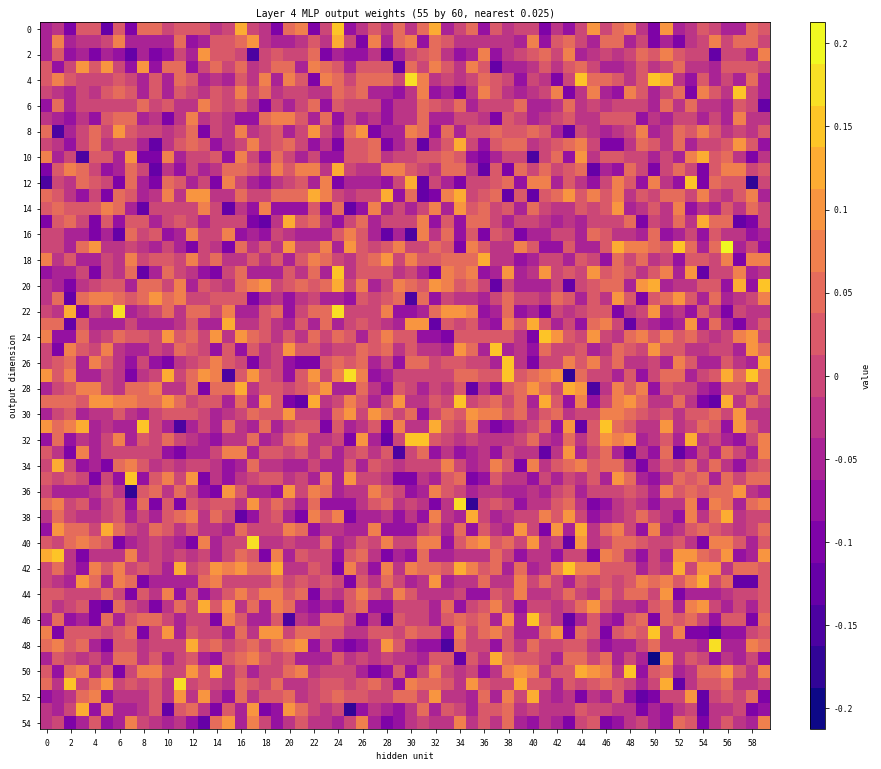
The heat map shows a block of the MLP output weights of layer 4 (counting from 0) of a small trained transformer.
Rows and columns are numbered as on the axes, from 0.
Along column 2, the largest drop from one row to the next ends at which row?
23
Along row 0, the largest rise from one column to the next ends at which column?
51
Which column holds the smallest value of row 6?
59
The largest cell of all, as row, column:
17, 56
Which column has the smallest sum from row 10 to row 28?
8
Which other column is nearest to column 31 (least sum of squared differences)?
26
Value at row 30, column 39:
0.05
